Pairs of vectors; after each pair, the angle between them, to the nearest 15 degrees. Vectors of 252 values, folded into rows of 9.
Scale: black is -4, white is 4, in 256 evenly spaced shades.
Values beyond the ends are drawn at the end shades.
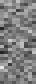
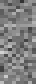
135 degrees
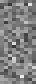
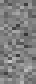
60 degrees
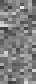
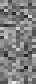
135 degrees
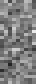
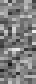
15 degrees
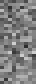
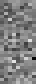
60 degrees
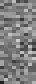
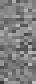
30 degrees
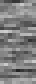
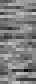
75 degrees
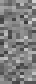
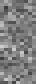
105 degrees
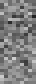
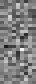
60 degrees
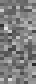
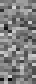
150 degrees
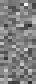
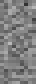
135 degrees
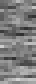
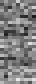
45 degrees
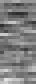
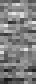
150 degrees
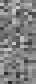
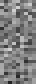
15 degrees
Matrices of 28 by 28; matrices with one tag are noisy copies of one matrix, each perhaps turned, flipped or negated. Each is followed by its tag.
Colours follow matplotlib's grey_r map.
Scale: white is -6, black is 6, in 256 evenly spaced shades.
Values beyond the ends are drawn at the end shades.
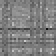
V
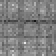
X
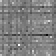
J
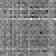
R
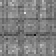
X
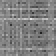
R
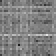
J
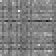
J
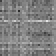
J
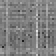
R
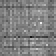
R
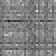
J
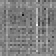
R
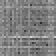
R
